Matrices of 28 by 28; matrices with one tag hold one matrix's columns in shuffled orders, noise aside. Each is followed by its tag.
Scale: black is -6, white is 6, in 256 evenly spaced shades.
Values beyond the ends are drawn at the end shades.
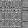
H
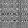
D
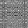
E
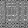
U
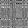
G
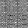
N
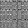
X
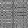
E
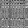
G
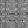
D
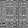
U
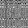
G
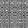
E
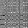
N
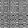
N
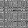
H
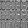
X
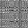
H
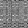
U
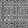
U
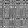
G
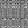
G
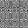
H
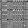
X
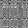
G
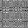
H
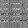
D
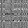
D
